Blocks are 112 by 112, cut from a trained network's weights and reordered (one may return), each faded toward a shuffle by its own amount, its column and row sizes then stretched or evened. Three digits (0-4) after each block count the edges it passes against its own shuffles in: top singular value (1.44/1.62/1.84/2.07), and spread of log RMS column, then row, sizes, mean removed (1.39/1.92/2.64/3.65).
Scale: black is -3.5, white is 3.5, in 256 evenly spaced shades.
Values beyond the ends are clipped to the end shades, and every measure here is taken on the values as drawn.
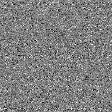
0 0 3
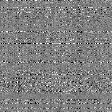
1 1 4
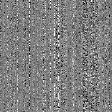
2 4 0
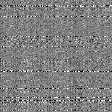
2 0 4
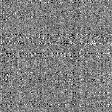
1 1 3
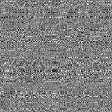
4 0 4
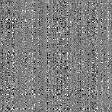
3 4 3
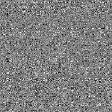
2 1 3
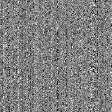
2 3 0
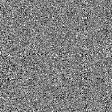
2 2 2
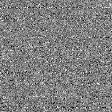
1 0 3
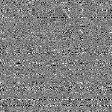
3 2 4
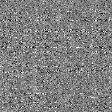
0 2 3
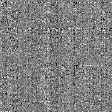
2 2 3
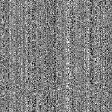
4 3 0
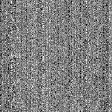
4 3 0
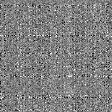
2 2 3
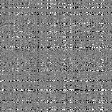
3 3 4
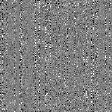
0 4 1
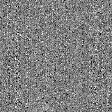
0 2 0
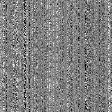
4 4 0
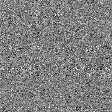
0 1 2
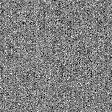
0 0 0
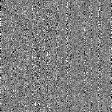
1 4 0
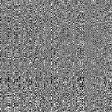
4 4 2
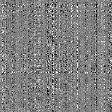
4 4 3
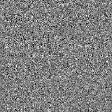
3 2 2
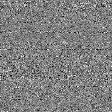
1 0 3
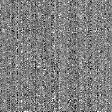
3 3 2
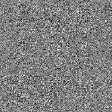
2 2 2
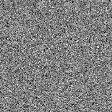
0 1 0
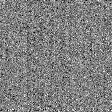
0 0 1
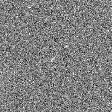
0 1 0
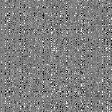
0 4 3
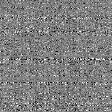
1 0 4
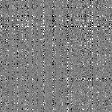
2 4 3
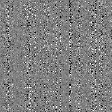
0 4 2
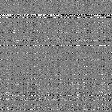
2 1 4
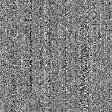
2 3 1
